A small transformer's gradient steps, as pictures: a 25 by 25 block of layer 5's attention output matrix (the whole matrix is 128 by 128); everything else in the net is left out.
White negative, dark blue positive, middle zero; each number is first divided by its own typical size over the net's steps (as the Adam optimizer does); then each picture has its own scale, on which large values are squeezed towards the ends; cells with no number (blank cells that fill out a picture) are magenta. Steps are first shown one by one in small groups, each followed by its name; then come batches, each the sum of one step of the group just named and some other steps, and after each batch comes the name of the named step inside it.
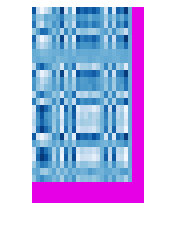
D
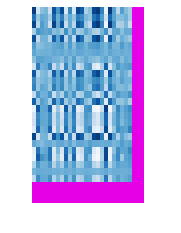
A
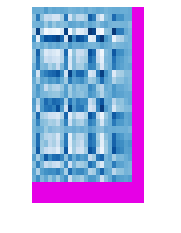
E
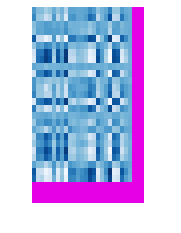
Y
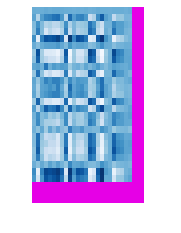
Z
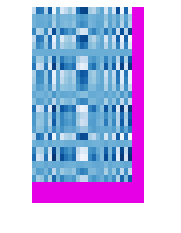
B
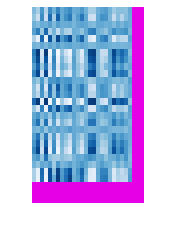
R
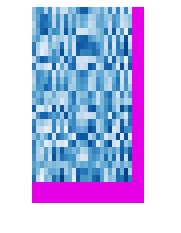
B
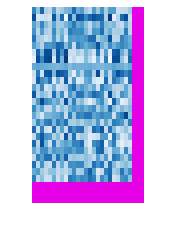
Y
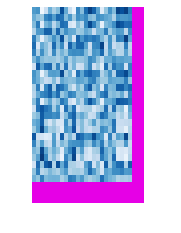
D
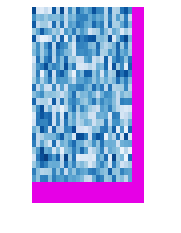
D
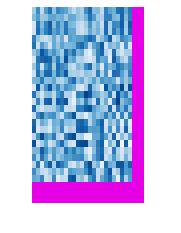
Y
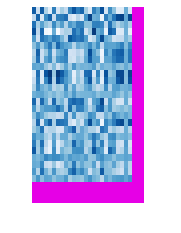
E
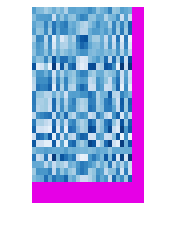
B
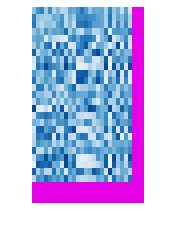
B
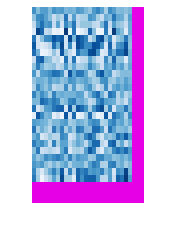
E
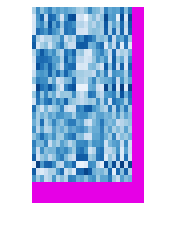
Y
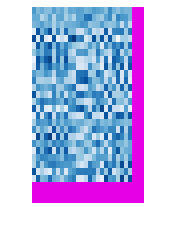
Y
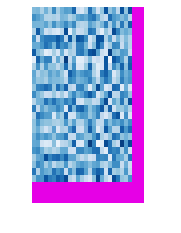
E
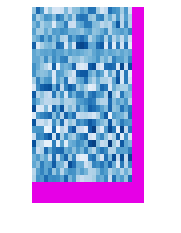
B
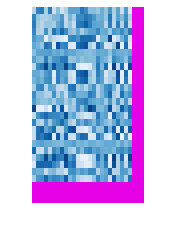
B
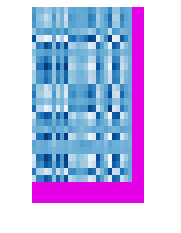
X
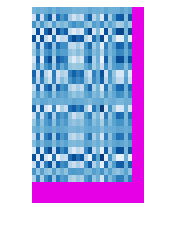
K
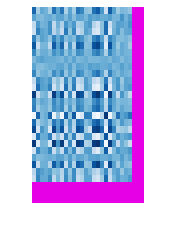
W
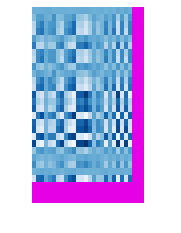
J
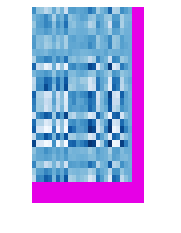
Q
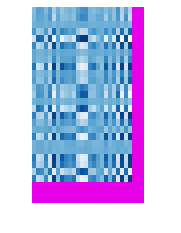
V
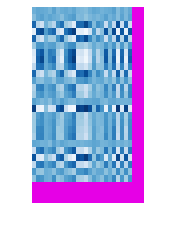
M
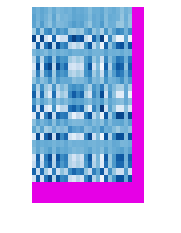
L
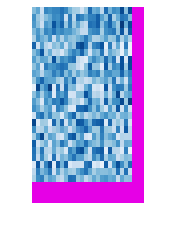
J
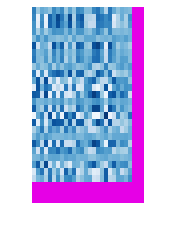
W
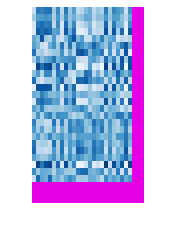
L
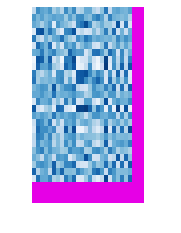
M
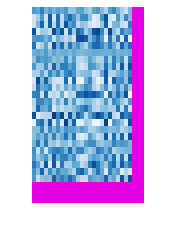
V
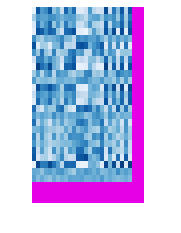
M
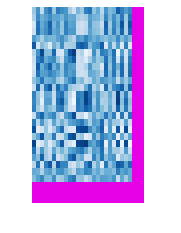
J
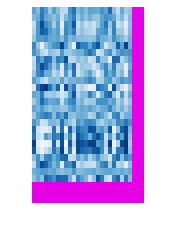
Q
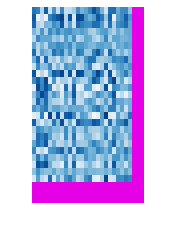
W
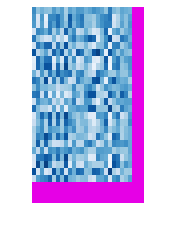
X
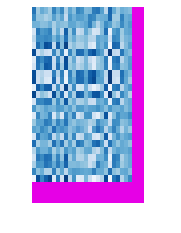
W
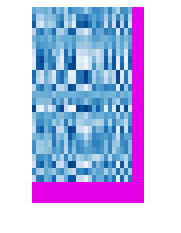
M
